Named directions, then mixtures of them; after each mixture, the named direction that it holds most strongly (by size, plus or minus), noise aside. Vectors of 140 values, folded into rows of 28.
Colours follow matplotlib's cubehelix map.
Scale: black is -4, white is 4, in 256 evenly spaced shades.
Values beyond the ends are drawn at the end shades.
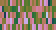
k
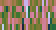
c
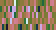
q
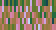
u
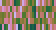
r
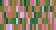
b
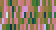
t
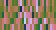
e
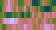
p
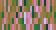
e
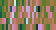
q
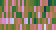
k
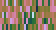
e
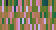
u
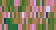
r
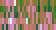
q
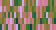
r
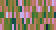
e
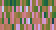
u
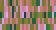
t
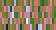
q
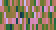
b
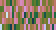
t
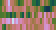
p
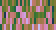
k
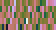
q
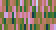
e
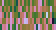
k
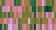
r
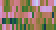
p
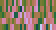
e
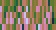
k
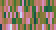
b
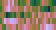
p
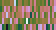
q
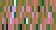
q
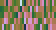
e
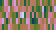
b
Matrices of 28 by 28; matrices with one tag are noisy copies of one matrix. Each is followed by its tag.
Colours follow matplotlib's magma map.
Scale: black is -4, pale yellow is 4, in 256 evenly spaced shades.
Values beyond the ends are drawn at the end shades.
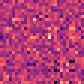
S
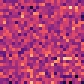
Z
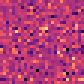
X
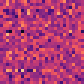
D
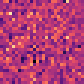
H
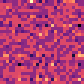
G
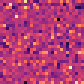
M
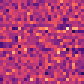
X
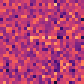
S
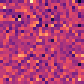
G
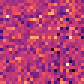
S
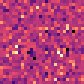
X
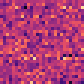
Z
